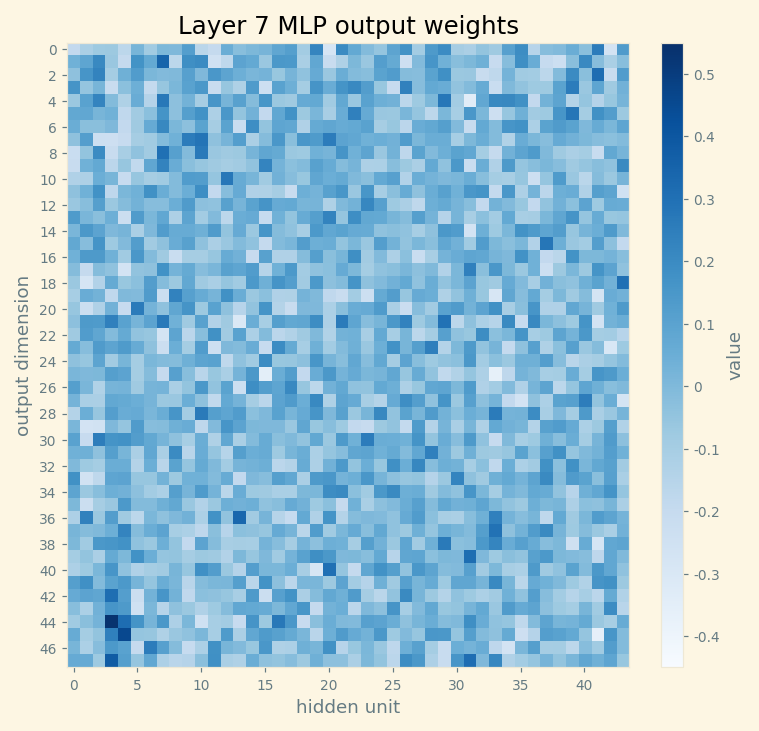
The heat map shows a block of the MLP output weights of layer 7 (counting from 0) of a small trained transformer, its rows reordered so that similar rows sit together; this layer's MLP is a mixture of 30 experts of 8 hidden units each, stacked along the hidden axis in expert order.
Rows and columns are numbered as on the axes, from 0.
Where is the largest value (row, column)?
44, 3
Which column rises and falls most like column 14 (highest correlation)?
17
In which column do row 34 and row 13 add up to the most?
20
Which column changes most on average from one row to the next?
15
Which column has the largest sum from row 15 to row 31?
31
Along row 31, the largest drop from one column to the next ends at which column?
9
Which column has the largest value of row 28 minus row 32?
33
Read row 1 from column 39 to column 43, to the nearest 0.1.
0 0.2 0 -0.1 0
